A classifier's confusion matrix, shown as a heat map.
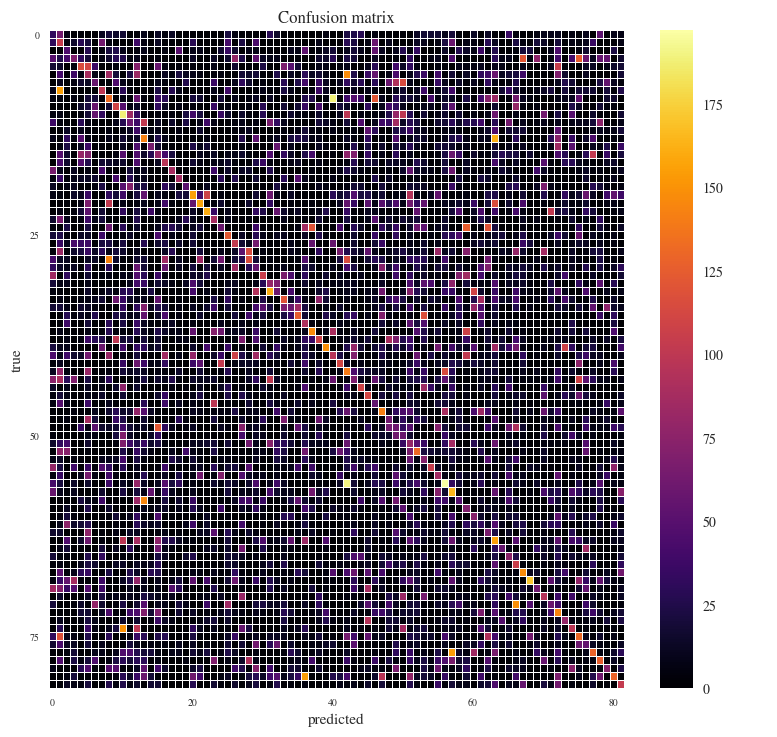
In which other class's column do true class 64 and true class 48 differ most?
5
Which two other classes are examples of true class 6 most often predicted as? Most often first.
50, 49
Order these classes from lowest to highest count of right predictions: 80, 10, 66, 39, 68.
66, 80, 39, 68, 10
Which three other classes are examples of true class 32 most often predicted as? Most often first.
31, 60, 29
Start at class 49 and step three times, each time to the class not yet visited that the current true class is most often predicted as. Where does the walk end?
57
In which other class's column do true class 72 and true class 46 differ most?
23
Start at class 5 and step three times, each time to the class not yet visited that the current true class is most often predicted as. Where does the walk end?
12
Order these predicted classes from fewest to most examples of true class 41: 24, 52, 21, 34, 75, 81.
81, 34, 52, 21, 75, 24
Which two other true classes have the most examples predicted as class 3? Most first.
68, 43
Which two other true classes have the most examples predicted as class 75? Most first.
3, 43
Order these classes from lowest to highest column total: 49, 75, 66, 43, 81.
81, 75, 43, 66, 49
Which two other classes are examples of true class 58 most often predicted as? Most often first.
13, 12
